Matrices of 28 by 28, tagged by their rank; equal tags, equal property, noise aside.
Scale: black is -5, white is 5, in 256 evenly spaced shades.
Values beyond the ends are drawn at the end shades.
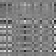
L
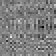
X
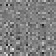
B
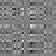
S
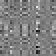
S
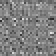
X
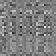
B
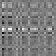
L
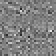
X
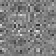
X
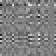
S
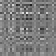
S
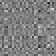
B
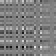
L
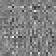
X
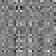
B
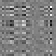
L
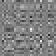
B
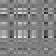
L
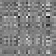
S
